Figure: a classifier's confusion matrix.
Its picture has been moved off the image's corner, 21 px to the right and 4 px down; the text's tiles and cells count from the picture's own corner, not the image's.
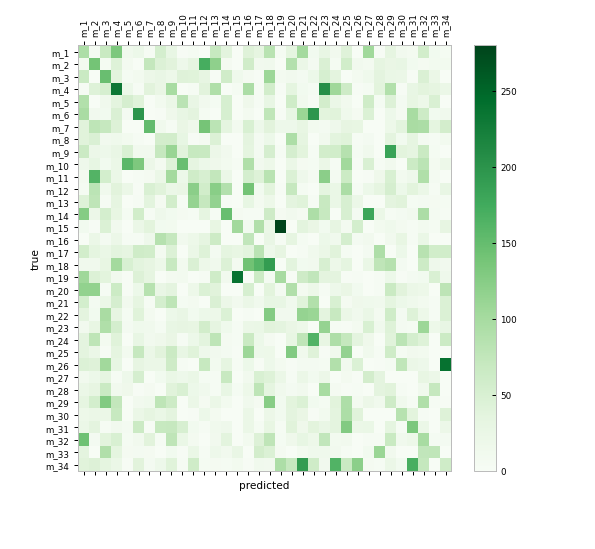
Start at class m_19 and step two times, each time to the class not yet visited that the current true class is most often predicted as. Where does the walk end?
m_17
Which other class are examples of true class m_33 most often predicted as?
m_28
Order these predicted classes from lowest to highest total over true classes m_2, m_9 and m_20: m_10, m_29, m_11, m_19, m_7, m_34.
m_19, m_10, m_34, m_11, m_7, m_29
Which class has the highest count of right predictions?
m_4
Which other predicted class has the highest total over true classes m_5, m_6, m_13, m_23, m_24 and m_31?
m_22
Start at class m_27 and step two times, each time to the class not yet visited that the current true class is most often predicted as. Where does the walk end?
m_1
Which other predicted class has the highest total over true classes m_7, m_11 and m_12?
m_2
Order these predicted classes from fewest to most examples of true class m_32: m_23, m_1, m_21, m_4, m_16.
m_16, m_21, m_4, m_23, m_1
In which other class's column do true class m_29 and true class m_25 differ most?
m_3
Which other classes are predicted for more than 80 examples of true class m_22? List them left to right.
m_3, m_18, m_21
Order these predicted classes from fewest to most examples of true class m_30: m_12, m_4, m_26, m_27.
m_27, m_12, m_26, m_4
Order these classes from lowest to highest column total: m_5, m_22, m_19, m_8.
m_5, m_19, m_8, m_22
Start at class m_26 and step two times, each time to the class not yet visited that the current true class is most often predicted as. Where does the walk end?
m_21
